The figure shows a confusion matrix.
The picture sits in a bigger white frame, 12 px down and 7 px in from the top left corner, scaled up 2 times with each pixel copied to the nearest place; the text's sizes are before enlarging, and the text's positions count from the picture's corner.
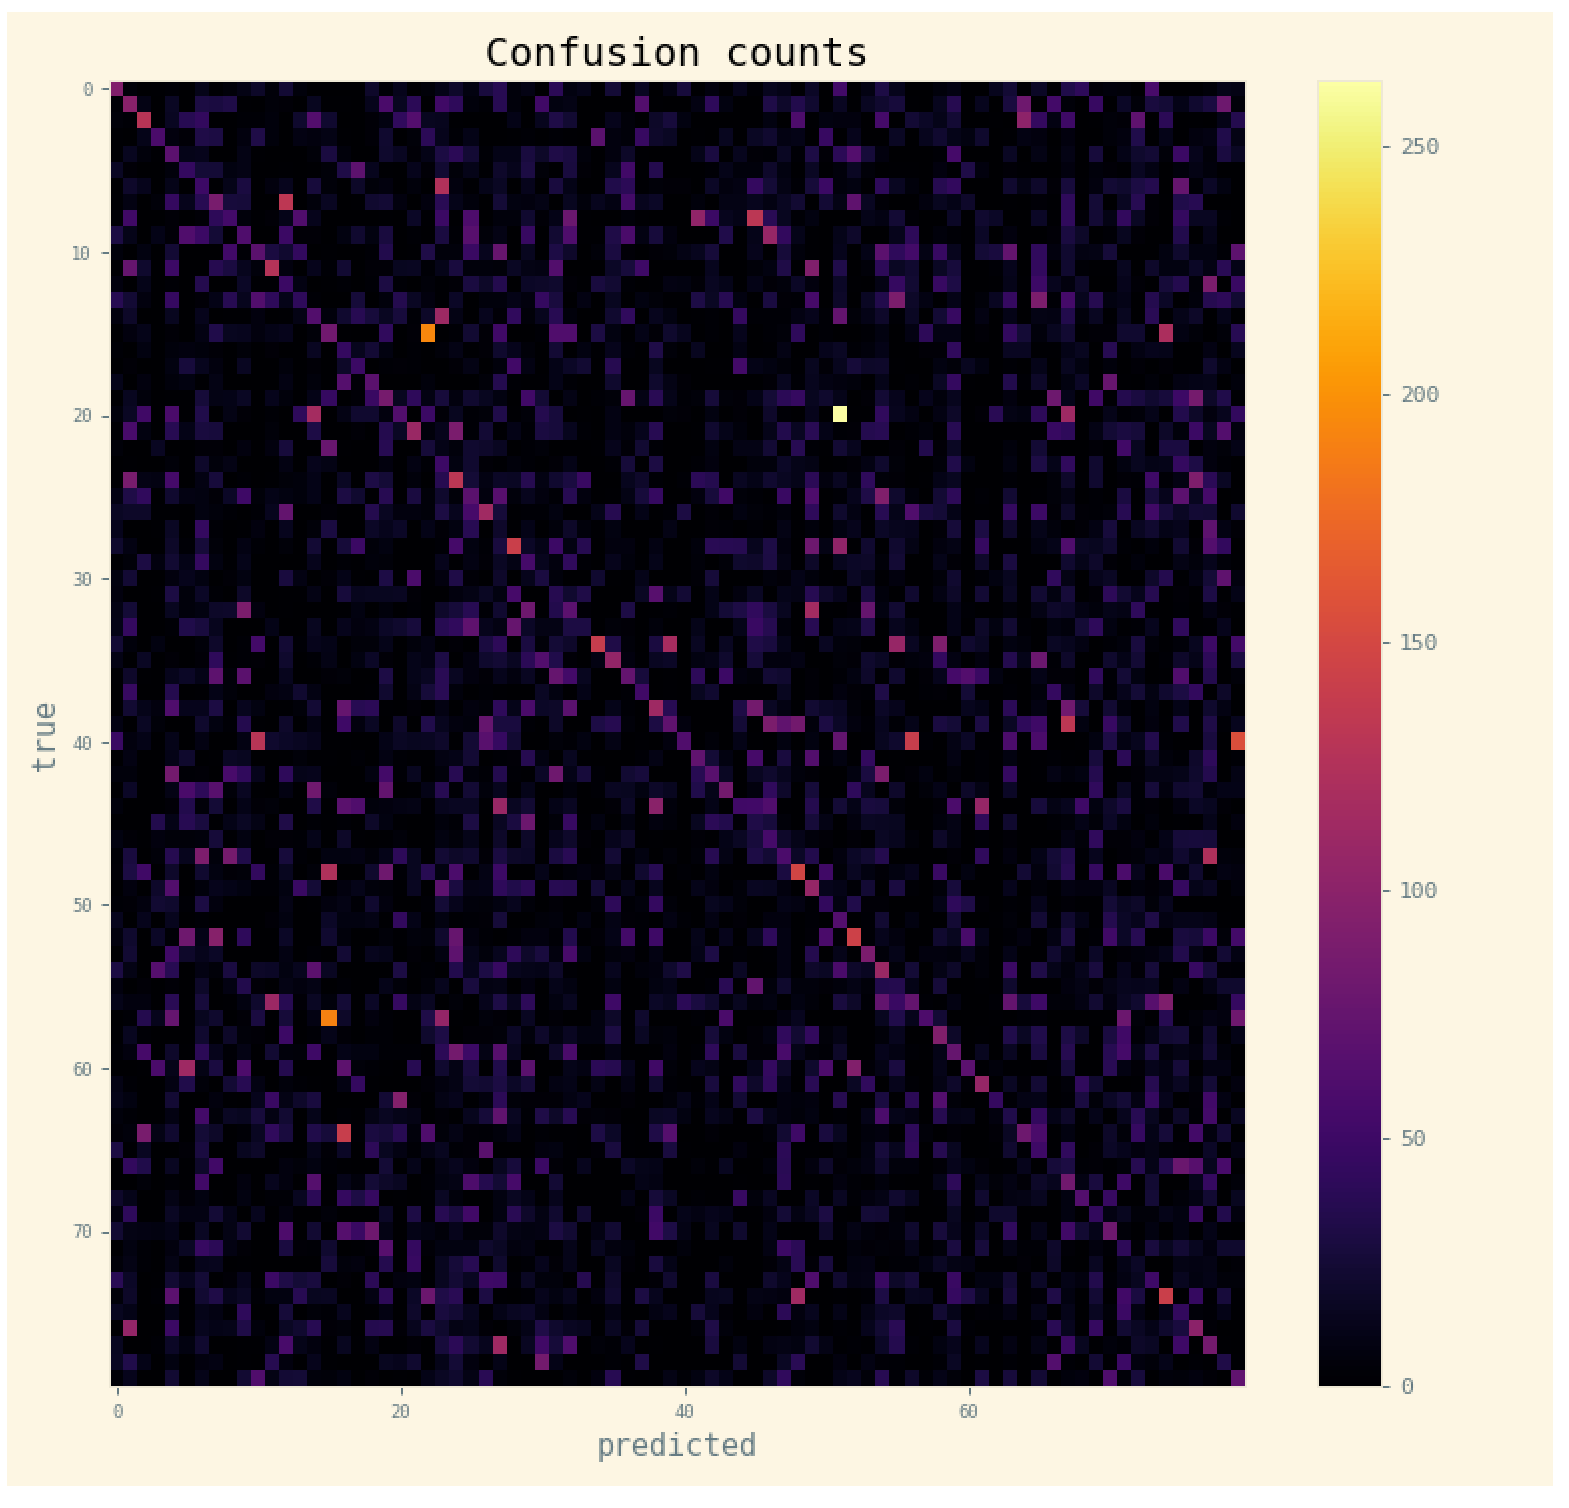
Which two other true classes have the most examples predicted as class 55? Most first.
34, 13
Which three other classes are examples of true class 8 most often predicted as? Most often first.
45, 41, 32
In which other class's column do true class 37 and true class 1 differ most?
64
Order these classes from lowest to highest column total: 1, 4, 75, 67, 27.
1, 75, 4, 67, 27
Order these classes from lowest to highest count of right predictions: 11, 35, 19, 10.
10, 19, 35, 11
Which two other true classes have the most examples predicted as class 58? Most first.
34, 62
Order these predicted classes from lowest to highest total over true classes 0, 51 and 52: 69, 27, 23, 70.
69, 23, 27, 70
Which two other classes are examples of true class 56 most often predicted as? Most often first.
11, 74
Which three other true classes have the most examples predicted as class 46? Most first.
9, 39, 44
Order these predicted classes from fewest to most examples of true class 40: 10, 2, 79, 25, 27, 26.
2, 25, 27, 26, 10, 79
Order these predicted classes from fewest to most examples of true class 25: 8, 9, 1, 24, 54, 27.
24, 8, 1, 9, 27, 54
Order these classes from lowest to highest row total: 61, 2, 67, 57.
67, 61, 57, 2
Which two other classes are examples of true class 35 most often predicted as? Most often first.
65, 30
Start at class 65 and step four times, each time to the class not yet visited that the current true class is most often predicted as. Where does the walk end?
27
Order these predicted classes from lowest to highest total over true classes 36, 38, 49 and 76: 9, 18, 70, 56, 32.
56, 70, 18, 9, 32
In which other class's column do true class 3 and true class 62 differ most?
20
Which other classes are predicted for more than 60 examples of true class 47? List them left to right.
6, 8, 77
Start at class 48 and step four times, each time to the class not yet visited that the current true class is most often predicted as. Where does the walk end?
19
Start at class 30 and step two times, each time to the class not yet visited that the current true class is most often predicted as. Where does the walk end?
66
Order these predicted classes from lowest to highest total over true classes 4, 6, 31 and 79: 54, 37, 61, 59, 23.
37, 61, 54, 59, 23
